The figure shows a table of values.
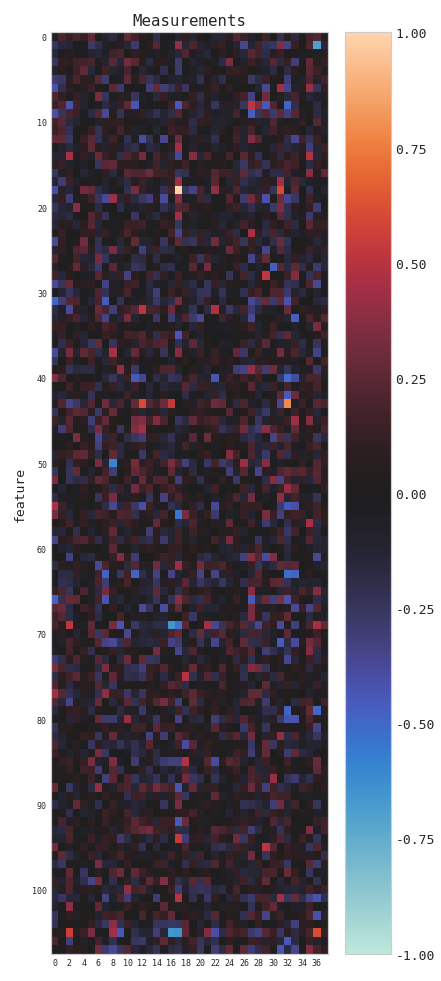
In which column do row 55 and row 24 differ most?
0
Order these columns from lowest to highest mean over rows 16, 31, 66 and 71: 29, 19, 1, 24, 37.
1, 19, 37, 24, 29
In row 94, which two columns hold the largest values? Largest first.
17, 25
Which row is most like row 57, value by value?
72
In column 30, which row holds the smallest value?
27
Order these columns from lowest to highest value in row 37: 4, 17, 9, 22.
9, 22, 4, 17
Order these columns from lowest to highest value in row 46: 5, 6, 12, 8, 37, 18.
5, 18, 8, 37, 6, 12
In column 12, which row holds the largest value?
43
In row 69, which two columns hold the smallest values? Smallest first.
16, 17
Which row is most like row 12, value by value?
67
